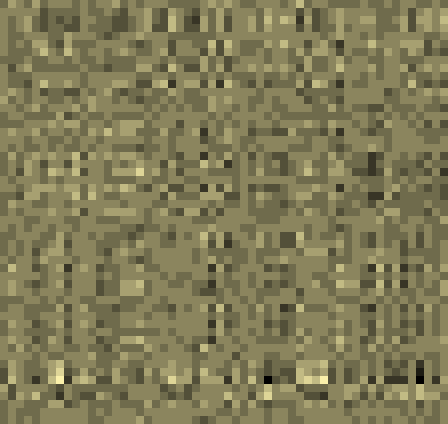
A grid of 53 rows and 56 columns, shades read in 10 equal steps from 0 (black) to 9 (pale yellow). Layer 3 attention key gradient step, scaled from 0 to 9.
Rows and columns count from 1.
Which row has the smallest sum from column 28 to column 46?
17
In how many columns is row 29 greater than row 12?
17
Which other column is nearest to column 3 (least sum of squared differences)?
45
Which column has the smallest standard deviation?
31
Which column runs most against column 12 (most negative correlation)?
35
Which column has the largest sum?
8
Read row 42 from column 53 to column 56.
3 5 4 5
